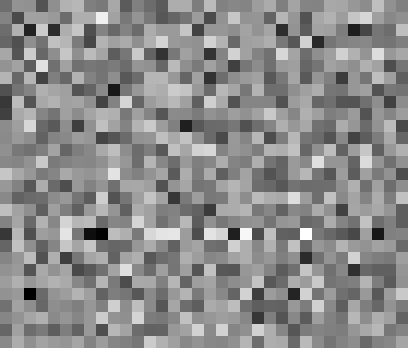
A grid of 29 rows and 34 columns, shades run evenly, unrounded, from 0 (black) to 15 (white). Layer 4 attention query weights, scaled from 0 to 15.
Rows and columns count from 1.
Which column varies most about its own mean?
9
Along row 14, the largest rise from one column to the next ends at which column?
31
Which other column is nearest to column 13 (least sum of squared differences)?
14
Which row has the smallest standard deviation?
29
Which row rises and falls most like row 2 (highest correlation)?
5
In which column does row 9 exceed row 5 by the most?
18
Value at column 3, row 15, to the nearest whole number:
9
